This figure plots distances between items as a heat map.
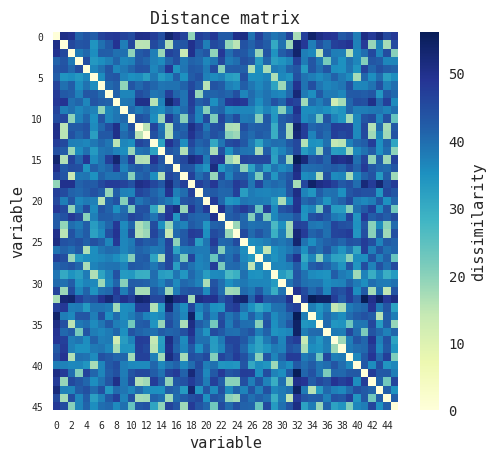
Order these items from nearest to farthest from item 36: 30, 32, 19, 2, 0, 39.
30, 19, 2, 39, 0, 32
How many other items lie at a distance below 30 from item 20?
3
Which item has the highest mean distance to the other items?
32
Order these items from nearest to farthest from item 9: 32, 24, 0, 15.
24, 15, 0, 32
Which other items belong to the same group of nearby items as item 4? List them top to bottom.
22, 26, 28
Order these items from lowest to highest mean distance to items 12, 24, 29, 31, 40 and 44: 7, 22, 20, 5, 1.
1, 5, 20, 22, 7
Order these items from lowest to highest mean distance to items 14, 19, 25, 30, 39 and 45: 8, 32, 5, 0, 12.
5, 8, 12, 0, 32
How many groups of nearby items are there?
11
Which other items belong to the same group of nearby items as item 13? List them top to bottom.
8, 33, 37, 38
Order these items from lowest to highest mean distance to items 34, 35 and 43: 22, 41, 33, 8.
33, 8, 41, 22
